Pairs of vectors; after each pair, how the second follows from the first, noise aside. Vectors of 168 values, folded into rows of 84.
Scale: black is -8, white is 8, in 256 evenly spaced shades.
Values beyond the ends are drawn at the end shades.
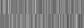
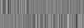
negated, partly zeroed.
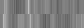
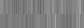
reversed, shrunk.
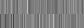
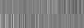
negated, partly zeroed.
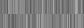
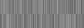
reversed, shrunk.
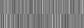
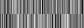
negated, scaled up.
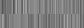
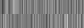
sign-scrambled.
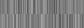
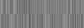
wrapped around, shrunk.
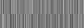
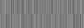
reversed, shrunk.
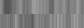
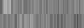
negated, partly zeroed.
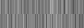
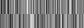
reversed, scaled up.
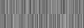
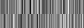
scaled up.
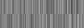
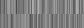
wrapped around, negated.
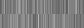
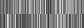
reversed, scaled up.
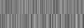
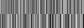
scaled up.
